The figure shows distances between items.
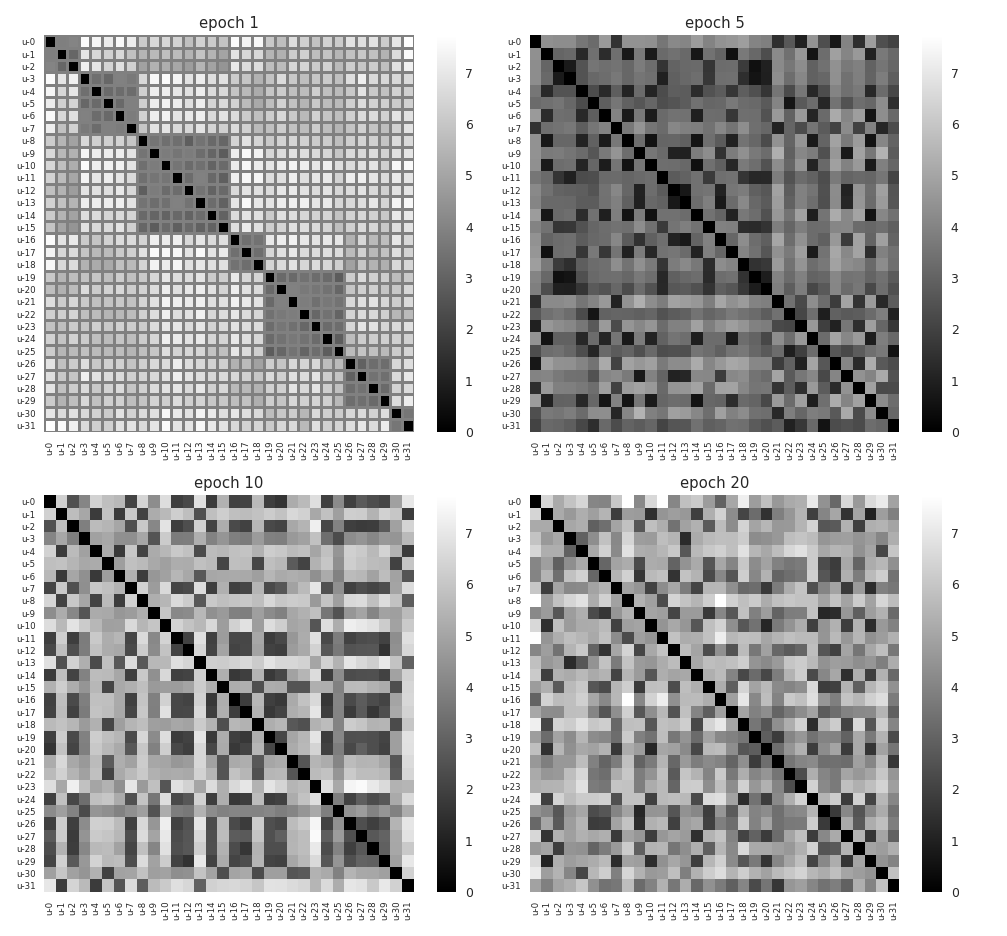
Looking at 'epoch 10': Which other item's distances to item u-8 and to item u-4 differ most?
u-31
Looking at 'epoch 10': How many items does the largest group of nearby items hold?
15
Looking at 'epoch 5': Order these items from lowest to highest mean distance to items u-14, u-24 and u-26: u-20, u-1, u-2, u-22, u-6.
u-1, u-6, u-20, u-22, u-2
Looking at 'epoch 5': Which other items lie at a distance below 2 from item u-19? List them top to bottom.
u-2, u-3, u-11, u-15, u-18, u-20
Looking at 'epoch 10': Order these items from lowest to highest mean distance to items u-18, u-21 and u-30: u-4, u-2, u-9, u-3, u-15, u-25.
u-15, u-25, u-3, u-9, u-2, u-4
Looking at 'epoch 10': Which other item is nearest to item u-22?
u-5
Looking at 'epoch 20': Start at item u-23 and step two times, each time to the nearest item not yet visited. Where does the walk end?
u-12
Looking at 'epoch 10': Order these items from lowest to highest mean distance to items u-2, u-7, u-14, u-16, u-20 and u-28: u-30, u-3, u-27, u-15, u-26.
u-26, u-27, u-3, u-30, u-15
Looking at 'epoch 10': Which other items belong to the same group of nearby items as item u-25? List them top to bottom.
u-3, u-9
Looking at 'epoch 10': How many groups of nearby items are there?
5
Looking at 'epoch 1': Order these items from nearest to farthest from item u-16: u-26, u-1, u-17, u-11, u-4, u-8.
u-17, u-26, u-4, u-8, u-1, u-11
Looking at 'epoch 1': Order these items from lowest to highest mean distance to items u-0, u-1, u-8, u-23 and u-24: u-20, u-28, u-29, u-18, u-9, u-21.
u-20, u-21, u-9, u-29, u-28, u-18
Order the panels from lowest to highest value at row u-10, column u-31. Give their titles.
epoch 5, epoch 20, epoch 10, epoch 1
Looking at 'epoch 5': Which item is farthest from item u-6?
u-26
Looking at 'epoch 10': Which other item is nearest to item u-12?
u-29
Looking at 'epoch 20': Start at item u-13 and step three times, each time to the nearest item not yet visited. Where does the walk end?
u-30
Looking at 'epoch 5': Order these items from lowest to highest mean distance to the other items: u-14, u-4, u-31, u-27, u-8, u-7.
u-4, u-31, u-8, u-14, u-7, u-27
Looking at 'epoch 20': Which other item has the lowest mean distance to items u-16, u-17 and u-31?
u-21
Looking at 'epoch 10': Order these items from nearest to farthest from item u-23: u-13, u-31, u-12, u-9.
u-13, u-31, u-9, u-12
